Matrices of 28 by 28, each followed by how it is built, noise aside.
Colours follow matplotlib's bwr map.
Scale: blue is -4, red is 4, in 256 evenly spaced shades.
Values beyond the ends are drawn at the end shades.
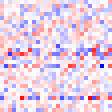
uneven rows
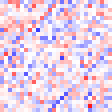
Hankel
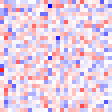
repeating rows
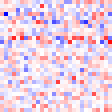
uneven rows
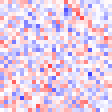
Toeplitz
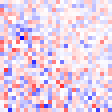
lower triangular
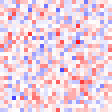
Hankel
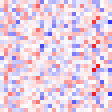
repeating rows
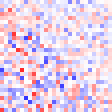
lower triangular
